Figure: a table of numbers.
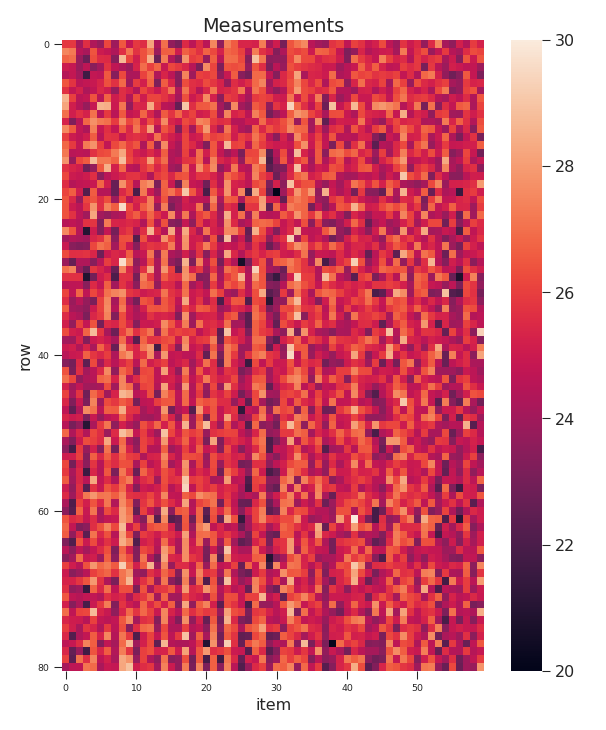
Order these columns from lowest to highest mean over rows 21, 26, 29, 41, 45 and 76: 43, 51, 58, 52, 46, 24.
43, 58, 51, 24, 46, 52
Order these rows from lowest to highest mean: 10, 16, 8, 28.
28, 16, 10, 8
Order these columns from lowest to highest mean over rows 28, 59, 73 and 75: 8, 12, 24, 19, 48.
24, 48, 19, 12, 8
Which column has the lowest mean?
29
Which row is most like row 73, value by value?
37
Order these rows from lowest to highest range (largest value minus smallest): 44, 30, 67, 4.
44, 4, 67, 30
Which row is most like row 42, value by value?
54
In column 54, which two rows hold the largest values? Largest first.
32, 15
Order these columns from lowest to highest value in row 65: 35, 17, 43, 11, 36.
36, 35, 11, 43, 17
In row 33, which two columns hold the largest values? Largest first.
33, 17
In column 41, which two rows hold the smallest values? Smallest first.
30, 19
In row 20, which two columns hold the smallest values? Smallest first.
31, 51
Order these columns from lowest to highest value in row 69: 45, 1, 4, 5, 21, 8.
45, 1, 5, 21, 8, 4
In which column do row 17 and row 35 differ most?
34
